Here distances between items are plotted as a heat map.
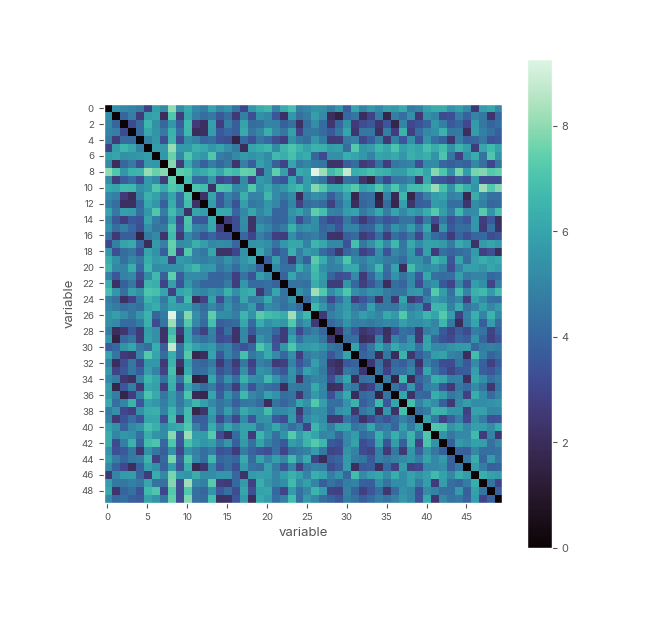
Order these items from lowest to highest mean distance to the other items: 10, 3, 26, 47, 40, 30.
3, 47, 30, 40, 26, 10
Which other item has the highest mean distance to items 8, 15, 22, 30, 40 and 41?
10
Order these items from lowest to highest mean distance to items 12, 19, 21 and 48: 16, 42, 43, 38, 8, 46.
16, 43, 38, 42, 46, 8
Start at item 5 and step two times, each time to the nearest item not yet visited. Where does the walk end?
46
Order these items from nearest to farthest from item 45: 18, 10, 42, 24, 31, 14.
31, 24, 14, 18, 42, 10
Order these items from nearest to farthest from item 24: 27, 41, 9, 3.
3, 9, 27, 41
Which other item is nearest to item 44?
27
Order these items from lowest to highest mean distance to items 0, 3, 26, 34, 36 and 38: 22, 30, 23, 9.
9, 22, 30, 23
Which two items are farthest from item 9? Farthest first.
8, 10
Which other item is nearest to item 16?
4
